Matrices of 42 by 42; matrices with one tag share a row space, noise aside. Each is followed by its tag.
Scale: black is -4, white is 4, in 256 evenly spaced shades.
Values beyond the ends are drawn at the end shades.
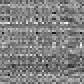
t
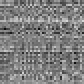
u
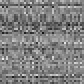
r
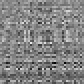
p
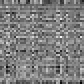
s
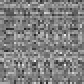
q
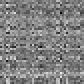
s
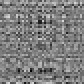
p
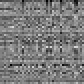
u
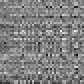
u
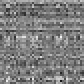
s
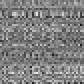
r
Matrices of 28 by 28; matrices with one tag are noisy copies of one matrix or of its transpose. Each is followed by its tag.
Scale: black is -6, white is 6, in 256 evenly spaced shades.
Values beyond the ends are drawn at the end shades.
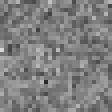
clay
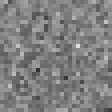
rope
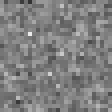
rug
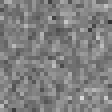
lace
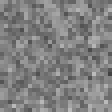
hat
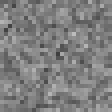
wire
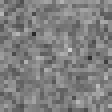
clay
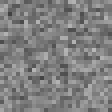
lace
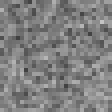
lace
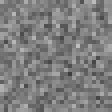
rope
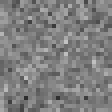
wire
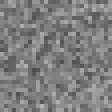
lace
